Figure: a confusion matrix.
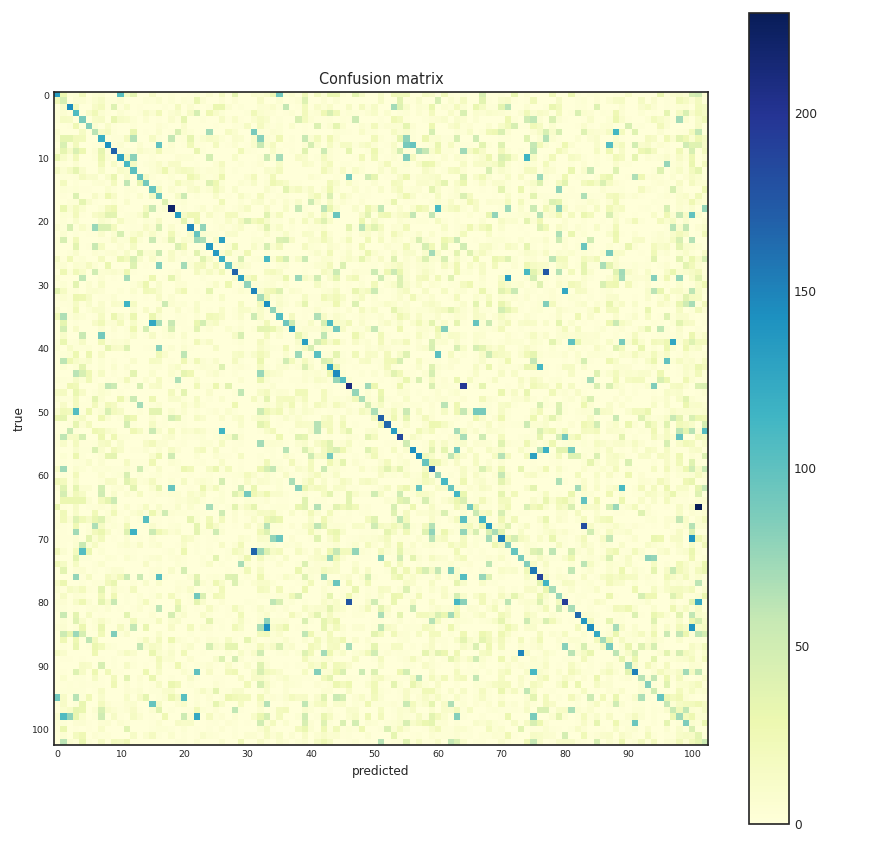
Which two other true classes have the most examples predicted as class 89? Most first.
62, 39
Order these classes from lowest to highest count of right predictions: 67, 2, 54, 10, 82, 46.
67, 10, 2, 82, 54, 46
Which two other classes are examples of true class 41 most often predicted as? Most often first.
60, 38
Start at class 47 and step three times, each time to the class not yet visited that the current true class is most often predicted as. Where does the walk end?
4
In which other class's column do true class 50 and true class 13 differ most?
3
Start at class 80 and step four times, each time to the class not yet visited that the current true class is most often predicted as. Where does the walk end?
33
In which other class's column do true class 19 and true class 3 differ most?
100
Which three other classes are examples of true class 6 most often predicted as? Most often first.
88, 31, 24
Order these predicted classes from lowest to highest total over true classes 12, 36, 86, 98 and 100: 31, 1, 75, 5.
31, 5, 75, 1
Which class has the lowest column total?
17
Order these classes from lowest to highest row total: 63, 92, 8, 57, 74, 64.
74, 92, 64, 63, 57, 8
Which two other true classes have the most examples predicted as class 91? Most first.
99, 13
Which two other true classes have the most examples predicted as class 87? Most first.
8, 25
